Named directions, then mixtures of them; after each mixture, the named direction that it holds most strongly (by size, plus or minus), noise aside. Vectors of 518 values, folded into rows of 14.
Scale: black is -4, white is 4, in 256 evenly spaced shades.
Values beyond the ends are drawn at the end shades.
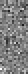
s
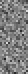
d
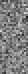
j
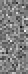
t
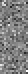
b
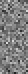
d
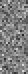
d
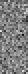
j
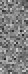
d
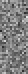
j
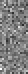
s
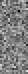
b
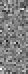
s
